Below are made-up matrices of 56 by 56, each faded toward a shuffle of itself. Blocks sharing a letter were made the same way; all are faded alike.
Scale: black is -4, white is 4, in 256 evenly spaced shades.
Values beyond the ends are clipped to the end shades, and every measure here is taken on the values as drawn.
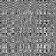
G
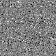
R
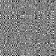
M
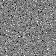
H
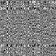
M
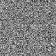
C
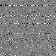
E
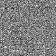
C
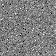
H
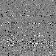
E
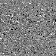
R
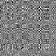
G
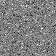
H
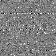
R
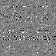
E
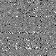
E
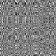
G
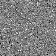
H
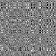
G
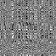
G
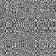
M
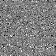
R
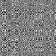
M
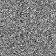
C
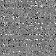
E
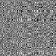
M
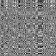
G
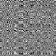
M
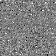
R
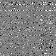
E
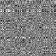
M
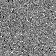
H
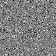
R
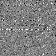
R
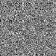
C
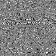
R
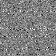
R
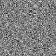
C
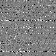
E
